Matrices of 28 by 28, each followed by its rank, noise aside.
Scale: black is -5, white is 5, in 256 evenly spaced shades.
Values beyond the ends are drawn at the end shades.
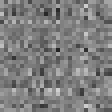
four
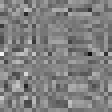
three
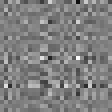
two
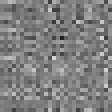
four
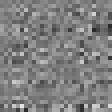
four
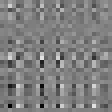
one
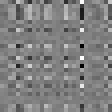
one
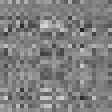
three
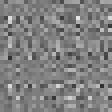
three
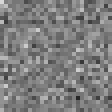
six
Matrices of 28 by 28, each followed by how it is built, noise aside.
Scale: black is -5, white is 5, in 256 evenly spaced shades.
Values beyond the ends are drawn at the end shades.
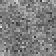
smooth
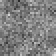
smooth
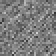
Hankel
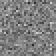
uneven rows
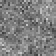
smooth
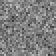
noise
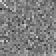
diagonal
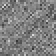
Hankel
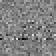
uneven rows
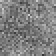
smooth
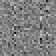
uneven columns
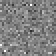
uneven rows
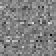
uneven rows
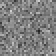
noise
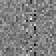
uneven columns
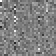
uneven columns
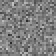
noise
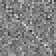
diagonal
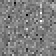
uneven columns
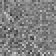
lower triangular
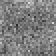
smooth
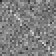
diagonal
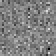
uneven columns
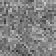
smooth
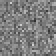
noise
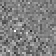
lower triangular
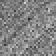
Hankel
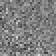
lower triangular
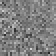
lower triangular
